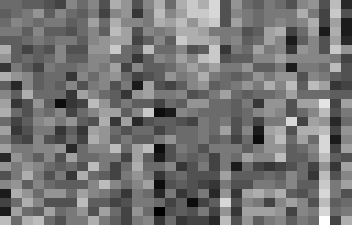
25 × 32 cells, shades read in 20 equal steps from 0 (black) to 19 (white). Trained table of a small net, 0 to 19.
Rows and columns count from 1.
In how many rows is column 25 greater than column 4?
16
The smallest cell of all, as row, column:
24, 15
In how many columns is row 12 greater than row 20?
18
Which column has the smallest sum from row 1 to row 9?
32
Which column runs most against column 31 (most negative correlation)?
30
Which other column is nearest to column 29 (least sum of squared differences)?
25
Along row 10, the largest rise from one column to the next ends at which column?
14
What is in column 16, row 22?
9
